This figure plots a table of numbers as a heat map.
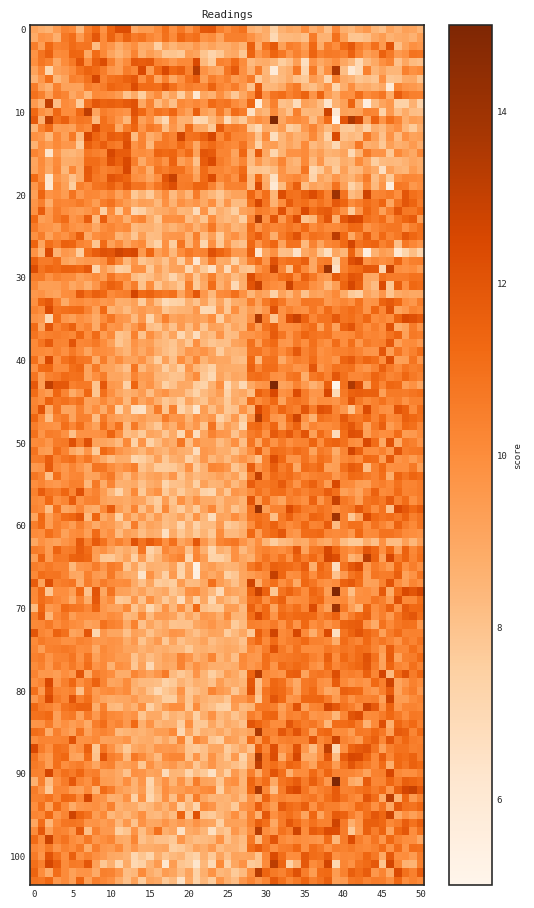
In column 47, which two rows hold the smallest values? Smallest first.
27, 9
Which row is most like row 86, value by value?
57
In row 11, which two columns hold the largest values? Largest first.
31, 41
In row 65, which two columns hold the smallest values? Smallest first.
21, 39
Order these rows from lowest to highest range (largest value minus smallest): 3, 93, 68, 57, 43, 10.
3, 57, 93, 10, 68, 43
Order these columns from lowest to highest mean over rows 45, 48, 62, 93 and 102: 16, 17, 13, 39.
16, 17, 13, 39
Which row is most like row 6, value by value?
1
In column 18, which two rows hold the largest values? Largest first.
18, 19
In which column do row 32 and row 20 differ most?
13
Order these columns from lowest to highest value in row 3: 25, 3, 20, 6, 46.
25, 20, 3, 46, 6
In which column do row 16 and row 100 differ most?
23
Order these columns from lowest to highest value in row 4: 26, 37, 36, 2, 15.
37, 36, 2, 26, 15
